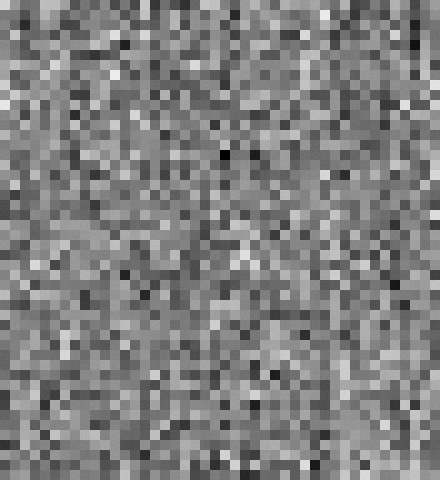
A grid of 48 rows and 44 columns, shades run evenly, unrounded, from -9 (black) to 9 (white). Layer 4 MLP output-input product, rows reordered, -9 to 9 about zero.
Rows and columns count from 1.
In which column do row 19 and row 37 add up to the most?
2
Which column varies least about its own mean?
21
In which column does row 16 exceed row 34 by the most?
12
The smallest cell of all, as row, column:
16, 23
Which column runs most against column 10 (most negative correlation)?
13
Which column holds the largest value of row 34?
7
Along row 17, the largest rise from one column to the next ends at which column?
44
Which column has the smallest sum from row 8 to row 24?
39
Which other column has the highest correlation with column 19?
10
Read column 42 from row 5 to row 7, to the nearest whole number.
-8 -3 -1
